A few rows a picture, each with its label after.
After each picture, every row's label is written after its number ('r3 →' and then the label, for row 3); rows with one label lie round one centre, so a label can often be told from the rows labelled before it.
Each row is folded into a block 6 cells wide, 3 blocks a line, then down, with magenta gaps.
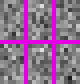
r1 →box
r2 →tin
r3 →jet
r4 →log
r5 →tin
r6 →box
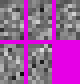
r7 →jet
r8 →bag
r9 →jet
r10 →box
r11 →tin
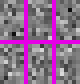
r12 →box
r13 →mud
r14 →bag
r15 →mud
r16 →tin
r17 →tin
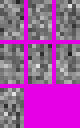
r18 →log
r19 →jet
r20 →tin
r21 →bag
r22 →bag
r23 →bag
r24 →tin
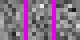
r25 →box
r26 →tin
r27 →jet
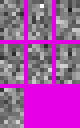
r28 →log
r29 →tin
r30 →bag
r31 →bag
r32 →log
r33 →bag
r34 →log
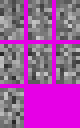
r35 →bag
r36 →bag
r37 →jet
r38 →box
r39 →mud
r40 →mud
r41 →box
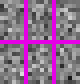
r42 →mud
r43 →tin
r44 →jet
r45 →jet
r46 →jet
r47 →box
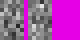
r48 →box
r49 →tin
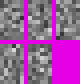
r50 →jet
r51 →bag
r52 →mud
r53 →tin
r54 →jet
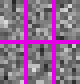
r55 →bag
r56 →mud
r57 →jet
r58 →mud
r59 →bag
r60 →tin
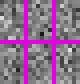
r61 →bag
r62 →box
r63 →mud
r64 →tin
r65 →log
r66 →tin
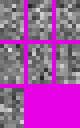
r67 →jet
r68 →jet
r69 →jet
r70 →log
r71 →box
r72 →bag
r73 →bag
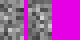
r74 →mud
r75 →jet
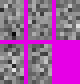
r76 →box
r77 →box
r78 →jet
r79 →jet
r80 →jet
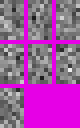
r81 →bag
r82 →tin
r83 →mud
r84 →mud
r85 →box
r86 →jet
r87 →log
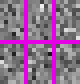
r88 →box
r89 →tin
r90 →mud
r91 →bag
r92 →mud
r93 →log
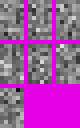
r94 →mud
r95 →mud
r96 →box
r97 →bag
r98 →jet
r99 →log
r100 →log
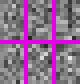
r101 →tin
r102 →mud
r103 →bag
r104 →tin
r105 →log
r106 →jet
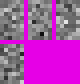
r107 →jet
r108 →box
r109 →bag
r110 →mud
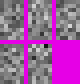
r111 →bag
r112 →box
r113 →jet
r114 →jet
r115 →log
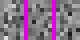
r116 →tin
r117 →box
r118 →box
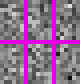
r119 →jet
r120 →bag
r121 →tin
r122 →jet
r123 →mud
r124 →box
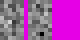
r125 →bag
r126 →box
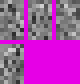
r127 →box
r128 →tin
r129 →log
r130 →tin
